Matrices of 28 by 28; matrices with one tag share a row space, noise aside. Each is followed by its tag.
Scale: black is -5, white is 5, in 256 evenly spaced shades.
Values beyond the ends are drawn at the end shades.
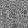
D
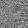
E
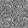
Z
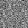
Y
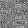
E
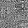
E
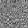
D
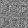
D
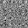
Y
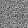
D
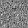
D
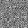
D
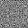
D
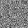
D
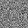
D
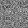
Z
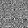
Z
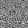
Y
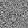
Y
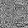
E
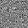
D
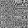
E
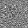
Y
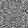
Y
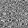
Y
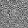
D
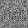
D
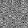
Y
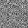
D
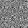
Z
